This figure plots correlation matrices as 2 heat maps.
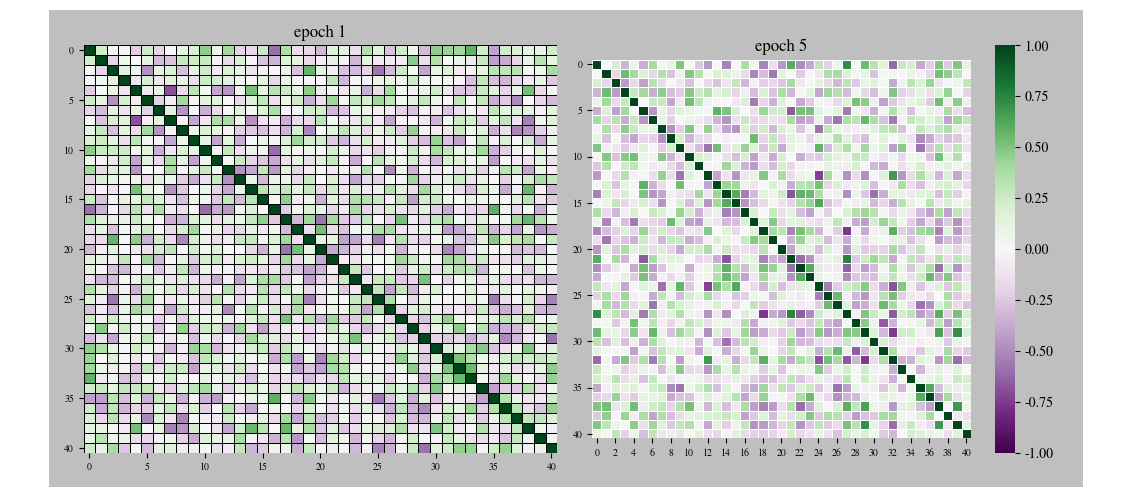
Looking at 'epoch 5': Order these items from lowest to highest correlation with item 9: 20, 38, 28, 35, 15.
35, 20, 38, 28, 15
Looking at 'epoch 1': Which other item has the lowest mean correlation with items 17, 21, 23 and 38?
20
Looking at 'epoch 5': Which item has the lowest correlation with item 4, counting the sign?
17
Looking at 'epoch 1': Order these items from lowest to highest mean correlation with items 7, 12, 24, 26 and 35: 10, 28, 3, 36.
28, 10, 3, 36
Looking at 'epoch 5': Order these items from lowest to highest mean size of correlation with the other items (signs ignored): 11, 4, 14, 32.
11, 4, 14, 32
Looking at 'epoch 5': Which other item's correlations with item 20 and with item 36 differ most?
2
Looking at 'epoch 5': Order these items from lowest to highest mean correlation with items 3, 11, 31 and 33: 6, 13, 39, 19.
6, 19, 39, 13
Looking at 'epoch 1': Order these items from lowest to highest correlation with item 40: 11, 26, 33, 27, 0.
26, 11, 27, 0, 33
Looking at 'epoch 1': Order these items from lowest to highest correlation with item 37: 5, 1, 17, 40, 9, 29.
5, 29, 1, 9, 40, 17
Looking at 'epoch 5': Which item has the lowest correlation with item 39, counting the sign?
32
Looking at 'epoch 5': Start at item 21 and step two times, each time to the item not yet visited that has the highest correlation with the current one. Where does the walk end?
0
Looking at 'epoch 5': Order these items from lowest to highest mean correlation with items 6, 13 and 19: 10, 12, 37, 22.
12, 10, 37, 22
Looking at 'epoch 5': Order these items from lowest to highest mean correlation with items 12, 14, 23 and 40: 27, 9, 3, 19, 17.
27, 9, 17, 19, 3
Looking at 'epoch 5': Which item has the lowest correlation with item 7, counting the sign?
24
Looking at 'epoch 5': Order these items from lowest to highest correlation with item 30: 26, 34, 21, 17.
26, 34, 17, 21
